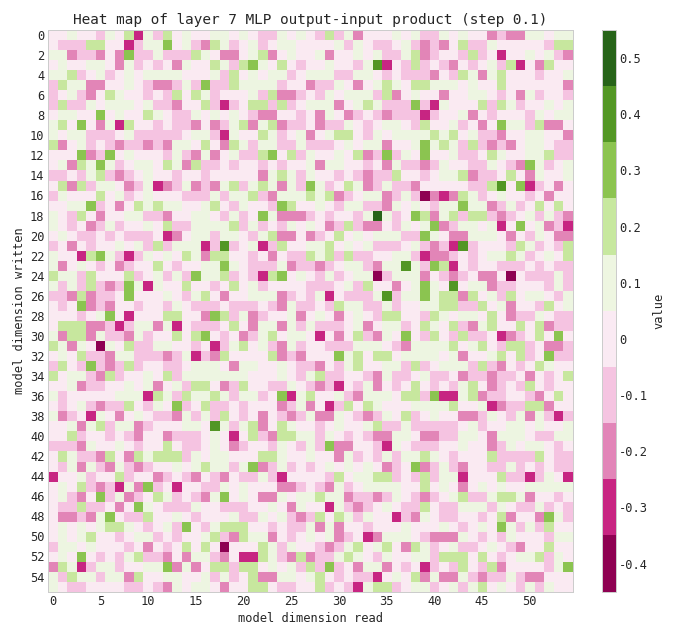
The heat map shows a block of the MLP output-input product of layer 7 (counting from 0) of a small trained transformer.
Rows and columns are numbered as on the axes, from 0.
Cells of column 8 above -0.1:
36
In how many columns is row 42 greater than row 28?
21
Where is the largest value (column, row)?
34, 18
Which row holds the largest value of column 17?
39
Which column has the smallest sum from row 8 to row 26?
7
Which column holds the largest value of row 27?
3
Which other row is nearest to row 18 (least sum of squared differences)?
55
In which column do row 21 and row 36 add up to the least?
42
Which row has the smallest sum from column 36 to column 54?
24
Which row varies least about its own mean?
4
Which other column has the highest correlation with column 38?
16
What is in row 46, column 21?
0
